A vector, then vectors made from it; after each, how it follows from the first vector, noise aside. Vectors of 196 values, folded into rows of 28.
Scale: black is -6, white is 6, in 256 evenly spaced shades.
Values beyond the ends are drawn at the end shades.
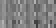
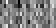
reversed, scaled up.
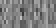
wrapped around.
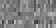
sign-scrambled.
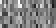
reversed, negated, scaled up.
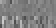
wrapped around, negated, partly zeroed.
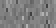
wrapped around, negated, partly zeroed.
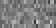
sign-scrambled.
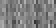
copied.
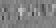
wrapped around, negated, partly zeroed.
